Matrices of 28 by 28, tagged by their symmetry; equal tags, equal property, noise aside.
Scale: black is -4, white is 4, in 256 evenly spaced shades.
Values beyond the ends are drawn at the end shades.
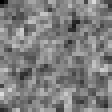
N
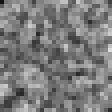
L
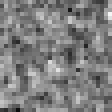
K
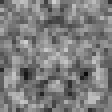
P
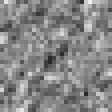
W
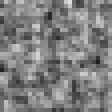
K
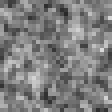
W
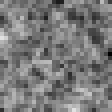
L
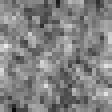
W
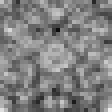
P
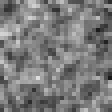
N
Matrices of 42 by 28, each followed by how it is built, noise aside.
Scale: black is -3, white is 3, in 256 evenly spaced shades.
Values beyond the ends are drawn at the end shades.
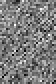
Hankel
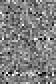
uneven rows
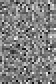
low rank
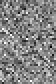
Toeplitz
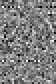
uneven rows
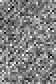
Hankel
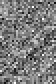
Hankel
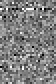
uneven rows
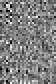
low rank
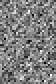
Hankel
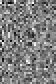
low rank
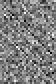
Toeplitz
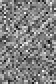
Hankel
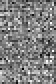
blocks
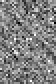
Toeplitz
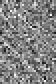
Toeplitz
